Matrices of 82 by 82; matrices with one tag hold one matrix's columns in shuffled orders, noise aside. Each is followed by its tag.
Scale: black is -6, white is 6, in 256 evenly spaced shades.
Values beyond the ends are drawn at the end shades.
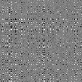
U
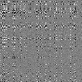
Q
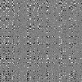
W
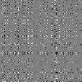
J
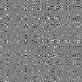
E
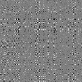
U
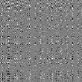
W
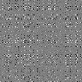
E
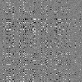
U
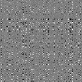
U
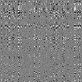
Q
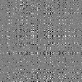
J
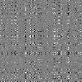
J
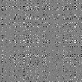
E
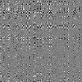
Q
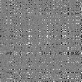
J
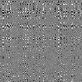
Q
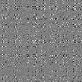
E
